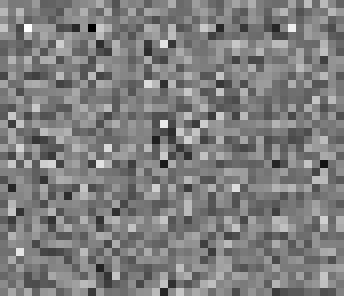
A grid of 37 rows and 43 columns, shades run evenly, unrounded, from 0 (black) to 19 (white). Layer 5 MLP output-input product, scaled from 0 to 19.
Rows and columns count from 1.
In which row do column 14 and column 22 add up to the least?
36
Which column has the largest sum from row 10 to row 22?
10
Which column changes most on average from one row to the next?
21
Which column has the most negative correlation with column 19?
8
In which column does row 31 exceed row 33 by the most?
35
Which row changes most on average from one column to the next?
4
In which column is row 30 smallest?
29
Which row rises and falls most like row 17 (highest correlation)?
31
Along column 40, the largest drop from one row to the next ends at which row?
24
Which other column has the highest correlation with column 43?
27
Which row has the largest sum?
16
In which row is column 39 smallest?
17
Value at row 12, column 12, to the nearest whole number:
8
